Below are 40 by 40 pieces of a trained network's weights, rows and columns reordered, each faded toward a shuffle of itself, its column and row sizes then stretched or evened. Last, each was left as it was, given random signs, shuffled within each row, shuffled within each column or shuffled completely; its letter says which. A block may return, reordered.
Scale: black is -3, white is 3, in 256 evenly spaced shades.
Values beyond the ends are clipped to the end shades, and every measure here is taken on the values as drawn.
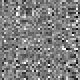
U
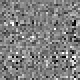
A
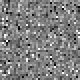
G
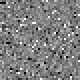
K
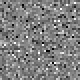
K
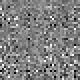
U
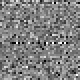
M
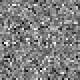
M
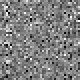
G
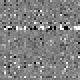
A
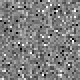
K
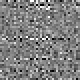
U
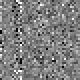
G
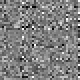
A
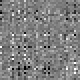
U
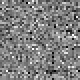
M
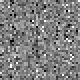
G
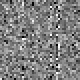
G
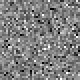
K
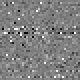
M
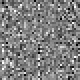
G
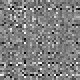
U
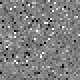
K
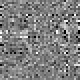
U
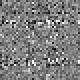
A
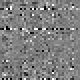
A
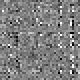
A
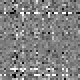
A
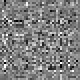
U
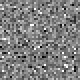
M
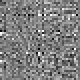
U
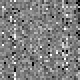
G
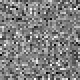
M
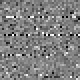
M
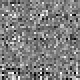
A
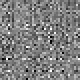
U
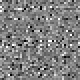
M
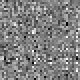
A
